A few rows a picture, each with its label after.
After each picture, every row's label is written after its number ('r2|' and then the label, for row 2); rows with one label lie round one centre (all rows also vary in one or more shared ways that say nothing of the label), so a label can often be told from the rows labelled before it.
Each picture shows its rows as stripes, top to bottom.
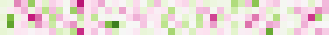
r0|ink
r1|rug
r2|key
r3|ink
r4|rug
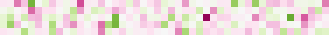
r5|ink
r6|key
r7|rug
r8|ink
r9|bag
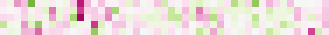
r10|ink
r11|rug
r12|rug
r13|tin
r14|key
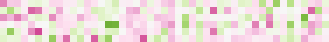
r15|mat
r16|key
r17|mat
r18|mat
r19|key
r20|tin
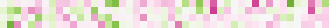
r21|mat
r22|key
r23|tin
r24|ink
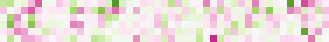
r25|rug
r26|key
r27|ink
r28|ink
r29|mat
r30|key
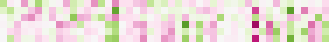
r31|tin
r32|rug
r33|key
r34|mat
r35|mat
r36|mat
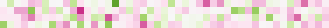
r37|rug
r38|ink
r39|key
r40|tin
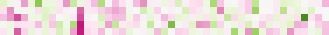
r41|tin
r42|bag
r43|mat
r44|rug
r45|ink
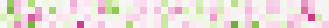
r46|ink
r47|ink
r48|key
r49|ink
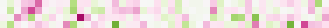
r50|key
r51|key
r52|ink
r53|rug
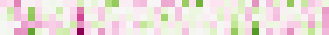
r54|mat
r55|ink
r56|ink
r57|key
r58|ink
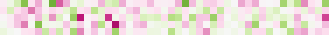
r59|bag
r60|key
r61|rug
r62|tin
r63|rug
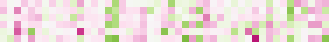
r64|rug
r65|mat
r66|rug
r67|mat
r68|ink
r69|mat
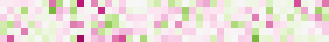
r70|rug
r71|bag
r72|mat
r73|ink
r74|tin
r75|bag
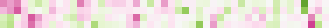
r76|mat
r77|mat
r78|key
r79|key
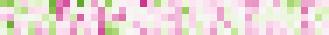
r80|tin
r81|bag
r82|bag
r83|ink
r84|ink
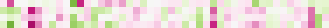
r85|bag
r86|key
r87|key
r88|key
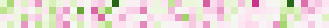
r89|rug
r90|tin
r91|bag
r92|tin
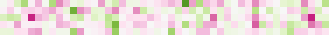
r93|bag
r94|key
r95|key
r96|mat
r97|rug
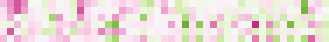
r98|mat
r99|mat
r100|bag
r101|mat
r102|bag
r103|mat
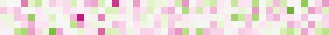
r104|tin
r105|mat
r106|ink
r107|key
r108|bag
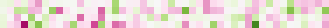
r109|rug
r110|bag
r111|ink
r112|tin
